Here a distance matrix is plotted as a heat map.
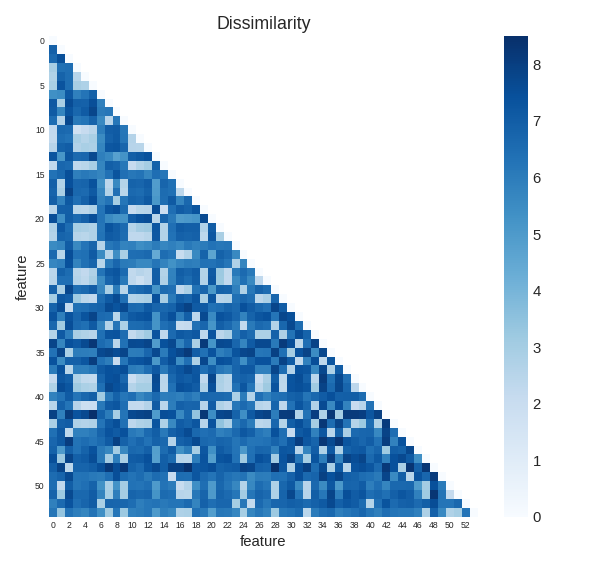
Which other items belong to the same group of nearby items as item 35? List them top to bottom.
2, 30, 37, 44, 48
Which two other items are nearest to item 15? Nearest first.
49, 45
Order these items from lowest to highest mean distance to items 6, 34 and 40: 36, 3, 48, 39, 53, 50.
36, 50, 53, 3, 39, 48
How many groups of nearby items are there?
7
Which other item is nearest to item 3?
10
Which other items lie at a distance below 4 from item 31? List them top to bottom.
8, 18, 34, 36, 42, 46
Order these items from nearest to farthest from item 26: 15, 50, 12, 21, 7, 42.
12, 21, 15, 50, 7, 42
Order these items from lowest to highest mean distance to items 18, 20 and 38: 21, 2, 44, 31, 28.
31, 21, 28, 44, 2
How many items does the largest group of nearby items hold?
19
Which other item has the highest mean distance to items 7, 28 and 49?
48
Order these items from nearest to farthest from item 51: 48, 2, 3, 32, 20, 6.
32, 20, 6, 3, 2, 48
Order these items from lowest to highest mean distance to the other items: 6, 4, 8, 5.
4, 5, 6, 8
